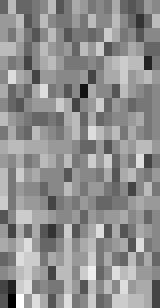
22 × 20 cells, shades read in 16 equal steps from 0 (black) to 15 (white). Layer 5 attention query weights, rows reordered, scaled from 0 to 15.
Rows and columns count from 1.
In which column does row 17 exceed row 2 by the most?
18
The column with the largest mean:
3
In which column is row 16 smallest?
1
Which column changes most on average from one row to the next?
14
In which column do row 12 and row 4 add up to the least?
19
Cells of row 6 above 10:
3
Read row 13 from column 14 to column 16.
10 5 10
